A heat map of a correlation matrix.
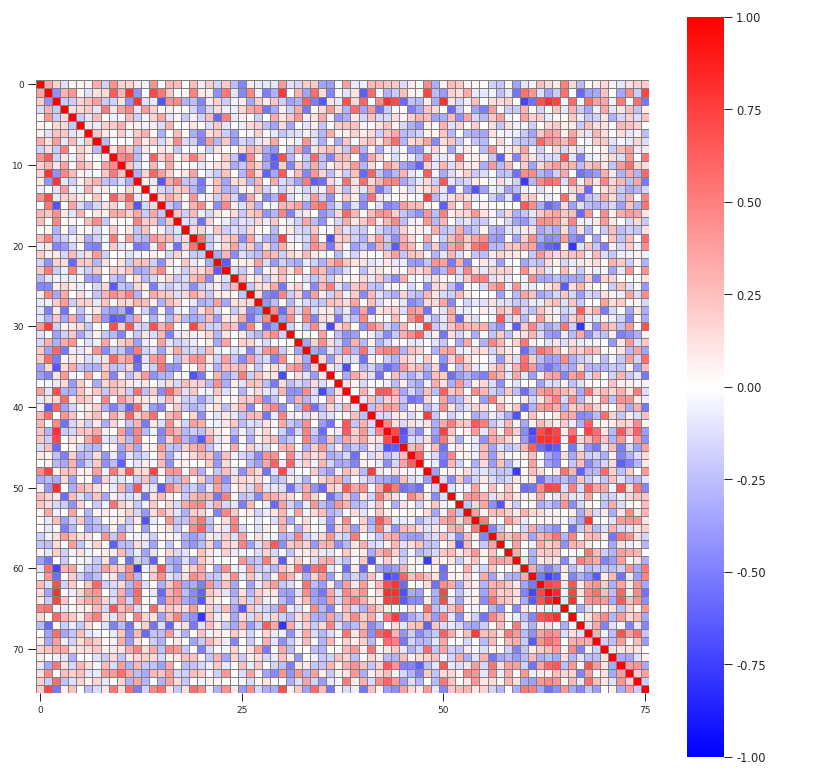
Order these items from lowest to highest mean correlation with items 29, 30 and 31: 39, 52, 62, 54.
39, 52, 54, 62
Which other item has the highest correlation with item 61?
45
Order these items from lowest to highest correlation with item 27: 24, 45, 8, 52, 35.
35, 45, 52, 24, 8
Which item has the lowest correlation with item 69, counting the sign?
61
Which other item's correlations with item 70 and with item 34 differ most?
12
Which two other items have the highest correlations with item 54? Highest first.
68, 42
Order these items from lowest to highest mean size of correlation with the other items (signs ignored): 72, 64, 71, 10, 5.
5, 71, 10, 72, 64
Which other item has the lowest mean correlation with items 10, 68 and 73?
47
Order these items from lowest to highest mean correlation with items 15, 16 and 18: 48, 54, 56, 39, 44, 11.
44, 56, 39, 54, 48, 11
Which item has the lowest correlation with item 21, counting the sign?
24
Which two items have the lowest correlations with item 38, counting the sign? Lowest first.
35, 60
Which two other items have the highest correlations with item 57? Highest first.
29, 25
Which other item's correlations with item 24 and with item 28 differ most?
67
